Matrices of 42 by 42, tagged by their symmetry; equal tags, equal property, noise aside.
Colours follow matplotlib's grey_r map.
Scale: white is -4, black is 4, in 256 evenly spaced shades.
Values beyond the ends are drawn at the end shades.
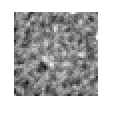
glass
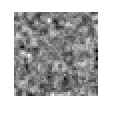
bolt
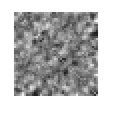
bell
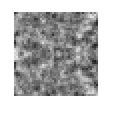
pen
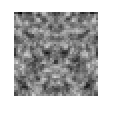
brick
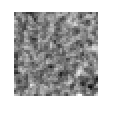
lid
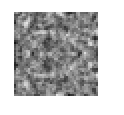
pen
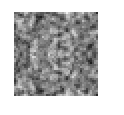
pen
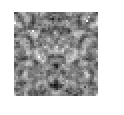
brick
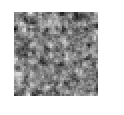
bolt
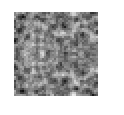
pen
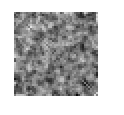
bell
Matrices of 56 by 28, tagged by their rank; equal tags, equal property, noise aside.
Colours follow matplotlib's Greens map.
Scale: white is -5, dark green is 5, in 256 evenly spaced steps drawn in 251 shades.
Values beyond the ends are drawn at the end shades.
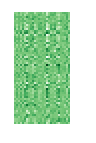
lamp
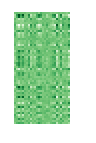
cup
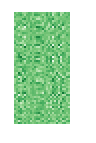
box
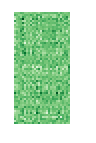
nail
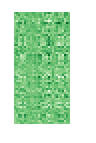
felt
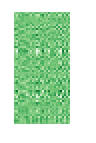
lamp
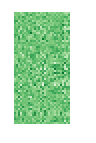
nail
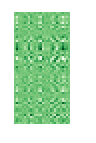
lamp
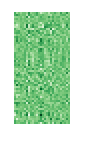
box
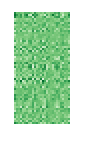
felt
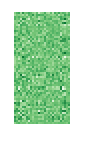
nail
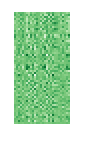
box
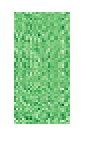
box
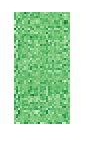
nail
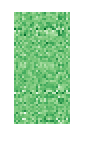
nail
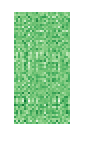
box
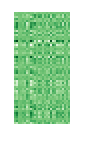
lamp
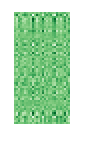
lamp
